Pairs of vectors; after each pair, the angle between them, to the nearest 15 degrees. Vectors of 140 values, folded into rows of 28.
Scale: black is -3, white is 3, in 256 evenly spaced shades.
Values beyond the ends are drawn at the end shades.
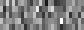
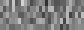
45 degrees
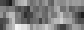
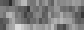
15 degrees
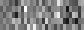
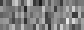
120 degrees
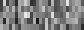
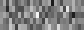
90 degrees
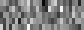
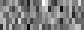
165 degrees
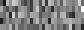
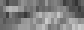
105 degrees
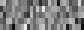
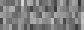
105 degrees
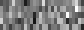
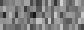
75 degrees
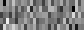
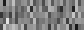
15 degrees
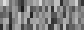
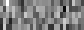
60 degrees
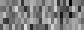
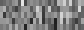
135 degrees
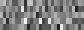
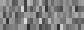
15 degrees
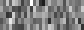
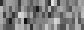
105 degrees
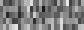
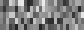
120 degrees
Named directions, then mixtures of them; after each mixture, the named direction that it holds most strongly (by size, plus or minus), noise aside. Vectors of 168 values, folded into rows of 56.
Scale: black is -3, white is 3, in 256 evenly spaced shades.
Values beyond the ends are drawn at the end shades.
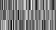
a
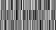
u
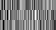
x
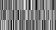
a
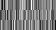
x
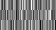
u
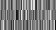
u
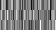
u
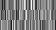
a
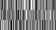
a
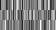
u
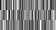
x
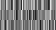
u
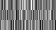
u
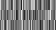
u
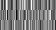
u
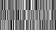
a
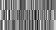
x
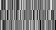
x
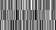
u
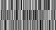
u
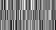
u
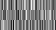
a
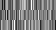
x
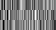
x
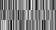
a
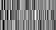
x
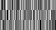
x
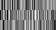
x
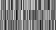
u
